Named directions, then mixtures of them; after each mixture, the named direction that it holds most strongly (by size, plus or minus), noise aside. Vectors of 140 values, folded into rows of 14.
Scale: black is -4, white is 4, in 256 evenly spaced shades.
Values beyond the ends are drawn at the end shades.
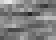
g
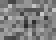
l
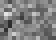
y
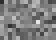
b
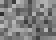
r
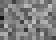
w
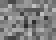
l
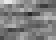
g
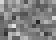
b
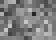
r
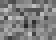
l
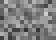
w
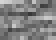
g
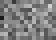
w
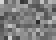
b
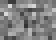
l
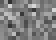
l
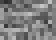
g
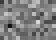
b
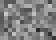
w
